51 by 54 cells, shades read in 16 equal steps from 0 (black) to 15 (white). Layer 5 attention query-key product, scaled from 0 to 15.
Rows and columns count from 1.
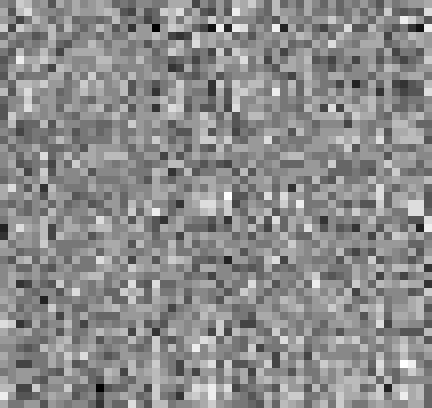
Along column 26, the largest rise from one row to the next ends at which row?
15
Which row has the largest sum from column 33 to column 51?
50
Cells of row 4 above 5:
40
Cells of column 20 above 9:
24
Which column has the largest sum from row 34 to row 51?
20
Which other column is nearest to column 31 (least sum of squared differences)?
3
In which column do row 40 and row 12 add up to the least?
8
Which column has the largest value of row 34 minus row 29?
53
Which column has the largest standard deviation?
27
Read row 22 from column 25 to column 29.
5 7 7 9 9
